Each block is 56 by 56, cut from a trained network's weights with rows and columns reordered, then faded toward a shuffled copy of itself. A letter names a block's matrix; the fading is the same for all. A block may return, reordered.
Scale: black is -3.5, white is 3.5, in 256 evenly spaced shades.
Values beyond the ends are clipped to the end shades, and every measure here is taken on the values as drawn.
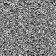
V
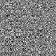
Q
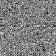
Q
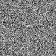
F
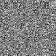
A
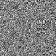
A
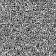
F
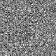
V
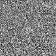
F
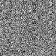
V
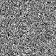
F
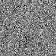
F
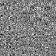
Q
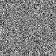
V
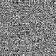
A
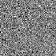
Q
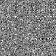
Q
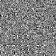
Q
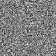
F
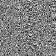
V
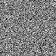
F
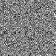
A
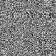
V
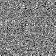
F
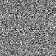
Q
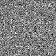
F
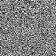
Q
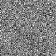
V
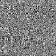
Q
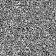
F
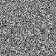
A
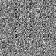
V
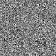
A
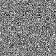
F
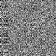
V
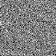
Q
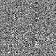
Q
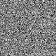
F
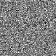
F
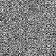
V
